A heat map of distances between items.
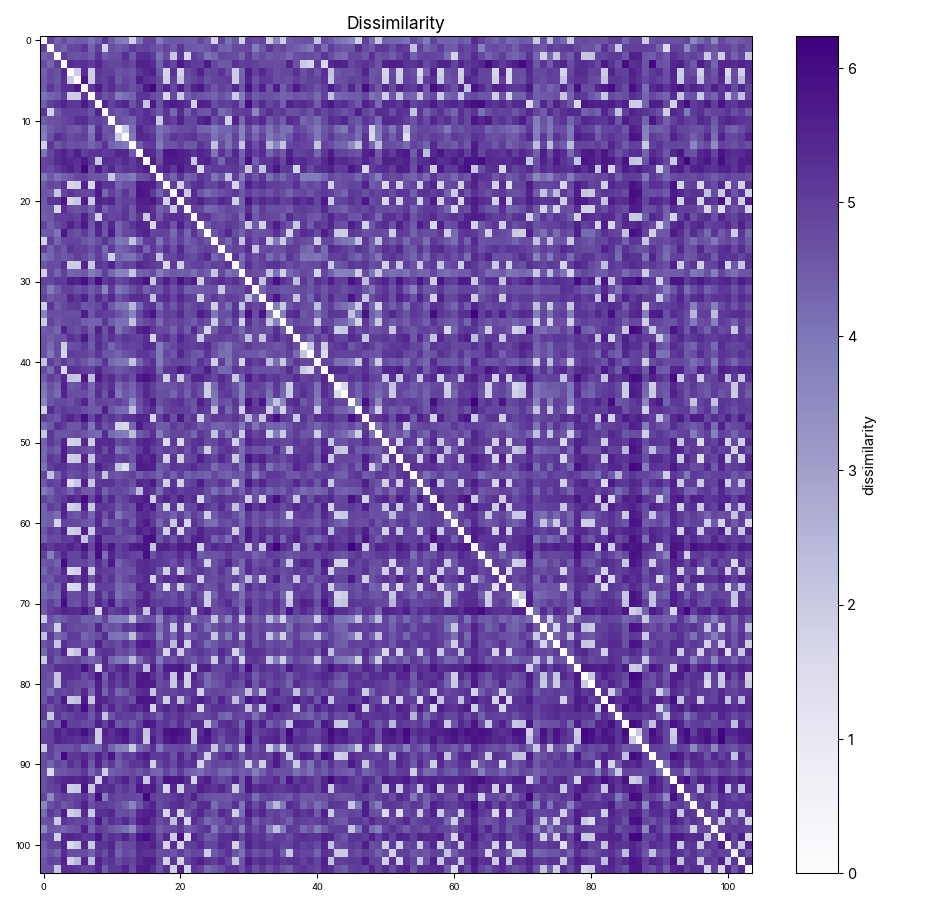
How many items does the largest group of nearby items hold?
20
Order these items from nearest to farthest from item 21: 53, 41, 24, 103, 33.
103, 24, 33, 53, 41
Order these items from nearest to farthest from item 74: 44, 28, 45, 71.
45, 44, 71, 28
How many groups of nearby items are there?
15
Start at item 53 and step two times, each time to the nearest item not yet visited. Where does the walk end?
48
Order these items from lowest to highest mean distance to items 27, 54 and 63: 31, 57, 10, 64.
57, 10, 31, 64
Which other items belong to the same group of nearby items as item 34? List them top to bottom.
45, 95, 98
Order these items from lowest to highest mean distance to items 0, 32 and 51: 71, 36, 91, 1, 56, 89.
36, 89, 56, 91, 1, 71
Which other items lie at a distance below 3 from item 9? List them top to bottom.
1, 54, 84, 91
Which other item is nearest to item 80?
97
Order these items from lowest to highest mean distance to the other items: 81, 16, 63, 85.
81, 85, 16, 63
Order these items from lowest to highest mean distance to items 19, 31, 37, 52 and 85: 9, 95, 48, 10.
9, 48, 95, 10
